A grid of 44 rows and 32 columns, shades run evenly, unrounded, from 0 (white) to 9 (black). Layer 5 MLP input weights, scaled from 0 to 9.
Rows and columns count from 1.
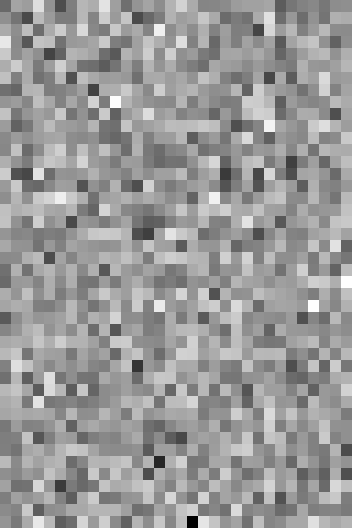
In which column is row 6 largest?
10
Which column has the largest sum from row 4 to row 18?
27
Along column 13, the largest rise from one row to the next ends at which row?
31
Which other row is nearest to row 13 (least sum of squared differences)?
36
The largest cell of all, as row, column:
44, 18
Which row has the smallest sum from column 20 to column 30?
26
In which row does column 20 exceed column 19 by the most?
25
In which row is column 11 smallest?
9
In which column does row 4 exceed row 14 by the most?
20
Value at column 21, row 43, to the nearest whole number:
5
